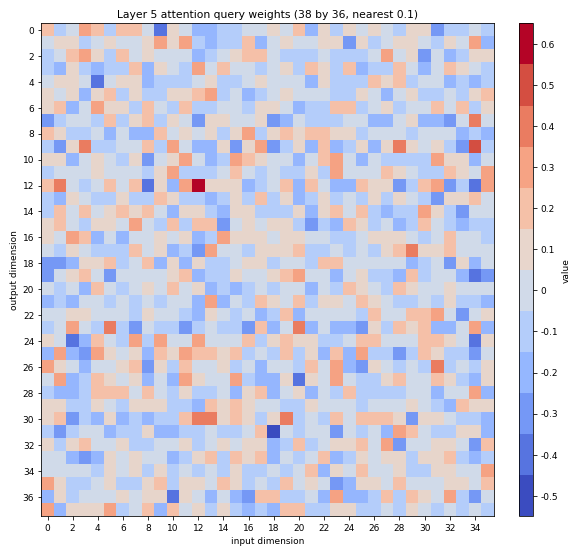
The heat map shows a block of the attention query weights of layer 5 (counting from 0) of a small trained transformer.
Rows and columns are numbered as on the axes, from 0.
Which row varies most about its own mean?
12
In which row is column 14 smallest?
15
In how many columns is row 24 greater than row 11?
15
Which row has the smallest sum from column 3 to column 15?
31
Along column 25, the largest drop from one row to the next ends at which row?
26
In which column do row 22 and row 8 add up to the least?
33
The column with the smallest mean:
18
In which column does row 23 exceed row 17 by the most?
5
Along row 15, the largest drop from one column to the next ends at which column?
14
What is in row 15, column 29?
-0.1
